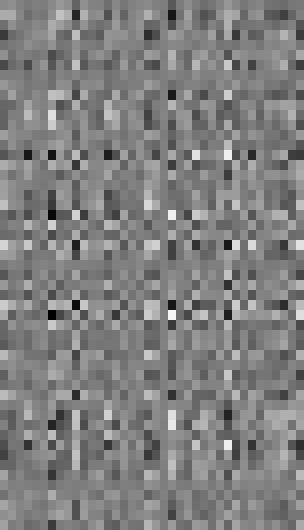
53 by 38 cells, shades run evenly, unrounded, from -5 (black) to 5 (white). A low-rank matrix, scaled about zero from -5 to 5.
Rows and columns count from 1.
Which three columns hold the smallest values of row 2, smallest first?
22, 10, 36
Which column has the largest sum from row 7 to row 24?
29
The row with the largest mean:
25
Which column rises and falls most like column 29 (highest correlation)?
18
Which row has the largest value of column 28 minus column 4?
16
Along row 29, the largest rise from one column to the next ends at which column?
30
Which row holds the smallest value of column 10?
31
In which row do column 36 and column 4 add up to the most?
42
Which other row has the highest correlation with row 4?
46
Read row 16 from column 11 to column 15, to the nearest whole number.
-2 0 0 -4 -2
